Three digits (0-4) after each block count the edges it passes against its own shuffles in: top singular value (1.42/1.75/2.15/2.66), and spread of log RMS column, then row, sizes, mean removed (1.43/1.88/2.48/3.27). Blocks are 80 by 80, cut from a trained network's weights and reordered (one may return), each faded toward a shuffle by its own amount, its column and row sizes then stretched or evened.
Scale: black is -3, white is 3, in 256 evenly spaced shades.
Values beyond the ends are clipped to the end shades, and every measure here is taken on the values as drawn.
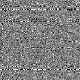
3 0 3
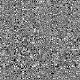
1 2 3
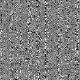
0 4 0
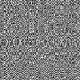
4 2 1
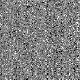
2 2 0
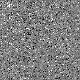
0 2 1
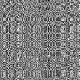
4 3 1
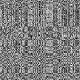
4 3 1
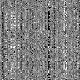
3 3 0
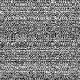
3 0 1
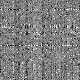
2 0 2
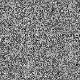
0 2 3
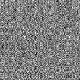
3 1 0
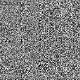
0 3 2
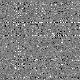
2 1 3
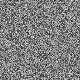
0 1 1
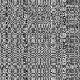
4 3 1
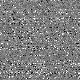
1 0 3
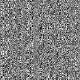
1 4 1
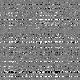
4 2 4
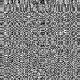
4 0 1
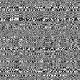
3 0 4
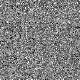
0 1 2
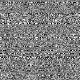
0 0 4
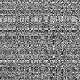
4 2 2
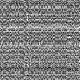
4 0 2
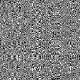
3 3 1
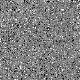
0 1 1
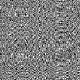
3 2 0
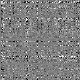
1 3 4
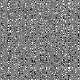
2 4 0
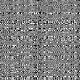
3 0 4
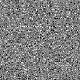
2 0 2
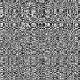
4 2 4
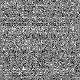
2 2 0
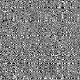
3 2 3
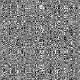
3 4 3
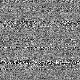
0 0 4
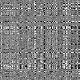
4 3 4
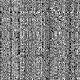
3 1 1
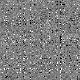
0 3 3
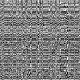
4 2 1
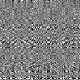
4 2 4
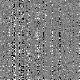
2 4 1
